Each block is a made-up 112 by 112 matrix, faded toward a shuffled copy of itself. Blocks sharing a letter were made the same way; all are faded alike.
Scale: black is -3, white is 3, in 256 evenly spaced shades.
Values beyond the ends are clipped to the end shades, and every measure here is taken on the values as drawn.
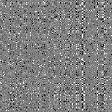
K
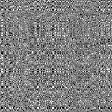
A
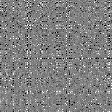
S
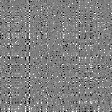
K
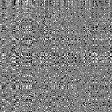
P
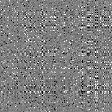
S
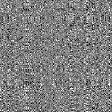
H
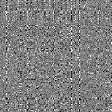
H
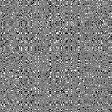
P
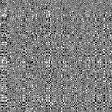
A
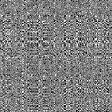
A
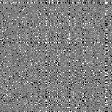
S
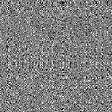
H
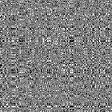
A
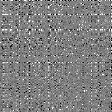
S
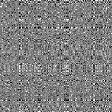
A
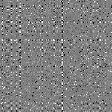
K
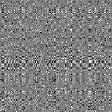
P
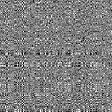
A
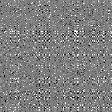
S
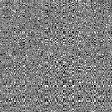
A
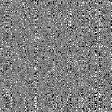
H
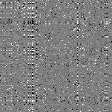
S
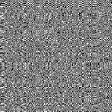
A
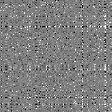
S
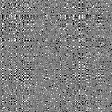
K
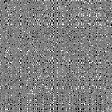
K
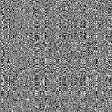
A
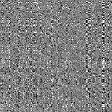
H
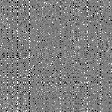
S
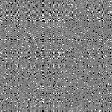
S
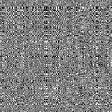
A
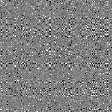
S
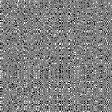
P
